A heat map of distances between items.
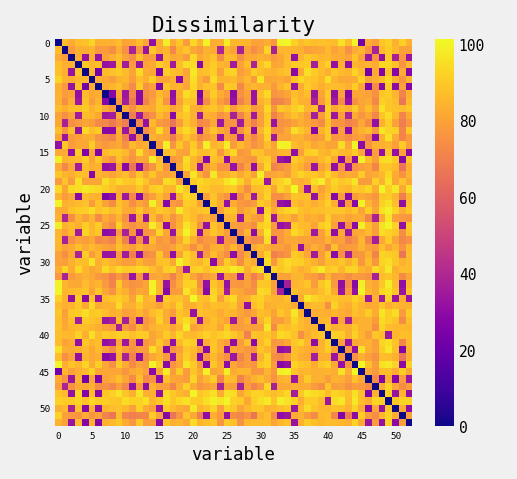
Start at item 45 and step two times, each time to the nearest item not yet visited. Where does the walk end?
14
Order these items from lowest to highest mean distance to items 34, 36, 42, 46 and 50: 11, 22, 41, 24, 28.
22, 28, 11, 24, 41
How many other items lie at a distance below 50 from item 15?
8
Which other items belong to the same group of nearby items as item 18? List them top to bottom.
5
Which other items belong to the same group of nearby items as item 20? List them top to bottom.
37
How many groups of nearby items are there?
12
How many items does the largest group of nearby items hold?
12
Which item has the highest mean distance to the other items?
49
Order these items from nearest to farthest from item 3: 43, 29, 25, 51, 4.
43, 29, 51, 25, 4
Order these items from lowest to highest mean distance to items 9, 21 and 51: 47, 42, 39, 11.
42, 39, 11, 47
